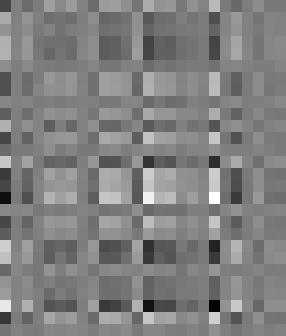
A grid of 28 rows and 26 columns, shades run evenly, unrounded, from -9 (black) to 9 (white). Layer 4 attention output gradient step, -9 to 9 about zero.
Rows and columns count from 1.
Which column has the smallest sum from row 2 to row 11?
14
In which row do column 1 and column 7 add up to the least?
17
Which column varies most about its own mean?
20
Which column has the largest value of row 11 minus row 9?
1
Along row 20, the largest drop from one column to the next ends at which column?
21
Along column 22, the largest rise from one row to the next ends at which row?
18
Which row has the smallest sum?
26
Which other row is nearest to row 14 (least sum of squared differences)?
22
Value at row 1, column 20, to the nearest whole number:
4
